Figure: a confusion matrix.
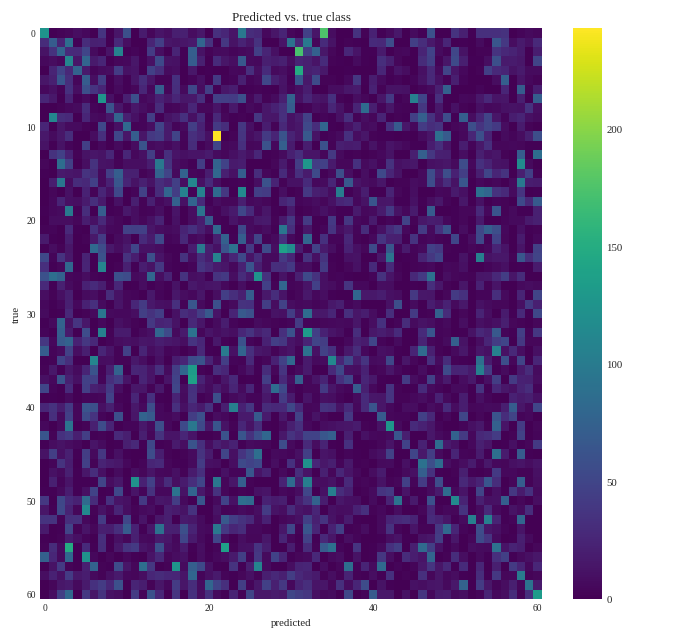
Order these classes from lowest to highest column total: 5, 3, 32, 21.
5, 21, 3, 32
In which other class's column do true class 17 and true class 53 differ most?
19
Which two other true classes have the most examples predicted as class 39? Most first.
8, 59
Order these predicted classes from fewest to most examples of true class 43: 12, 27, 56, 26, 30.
56, 12, 30, 26, 27
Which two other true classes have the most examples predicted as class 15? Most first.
17, 32
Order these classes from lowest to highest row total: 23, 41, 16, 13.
13, 41, 16, 23
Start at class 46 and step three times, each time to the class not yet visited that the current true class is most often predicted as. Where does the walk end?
45
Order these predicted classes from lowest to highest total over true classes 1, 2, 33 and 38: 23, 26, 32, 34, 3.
23, 26, 34, 32, 3
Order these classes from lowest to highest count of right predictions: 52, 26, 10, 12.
12, 10, 52, 26
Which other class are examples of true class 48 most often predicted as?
11
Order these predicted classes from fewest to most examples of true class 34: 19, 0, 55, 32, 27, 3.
27, 19, 3, 0, 32, 55
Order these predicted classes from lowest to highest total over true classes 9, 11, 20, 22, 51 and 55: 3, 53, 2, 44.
44, 2, 53, 3
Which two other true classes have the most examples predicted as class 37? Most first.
57, 16
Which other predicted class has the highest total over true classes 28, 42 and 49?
18
